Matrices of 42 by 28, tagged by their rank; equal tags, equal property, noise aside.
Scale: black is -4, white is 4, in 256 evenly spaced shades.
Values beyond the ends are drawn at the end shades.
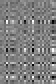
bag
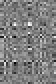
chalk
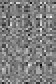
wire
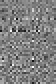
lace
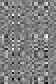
chalk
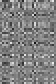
chalk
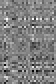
chalk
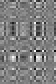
bag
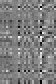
chalk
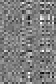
chalk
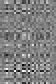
bag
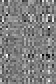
chalk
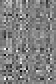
wire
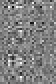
wire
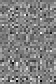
lace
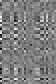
bag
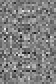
lace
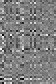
wire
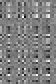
bag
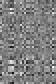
chalk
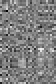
lace
